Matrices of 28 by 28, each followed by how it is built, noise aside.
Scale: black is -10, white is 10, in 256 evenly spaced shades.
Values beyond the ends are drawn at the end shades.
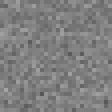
noise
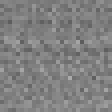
repeating columns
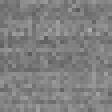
blocks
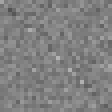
diagonal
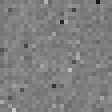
sparse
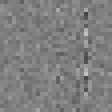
uneven columns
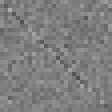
diagonal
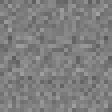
repeating columns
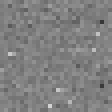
sparse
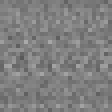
repeating columns
